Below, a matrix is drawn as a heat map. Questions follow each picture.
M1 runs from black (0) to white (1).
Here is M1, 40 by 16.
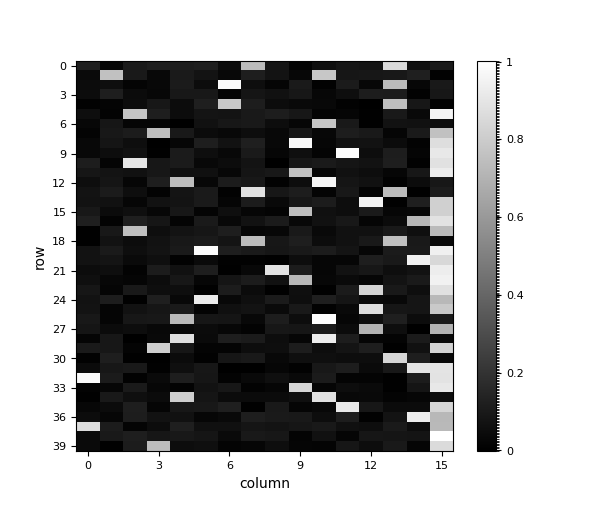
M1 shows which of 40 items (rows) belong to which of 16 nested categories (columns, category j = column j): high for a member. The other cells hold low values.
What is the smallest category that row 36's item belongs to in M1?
14
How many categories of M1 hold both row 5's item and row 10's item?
2
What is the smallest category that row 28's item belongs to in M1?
4
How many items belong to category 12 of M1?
4
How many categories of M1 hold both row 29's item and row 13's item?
0
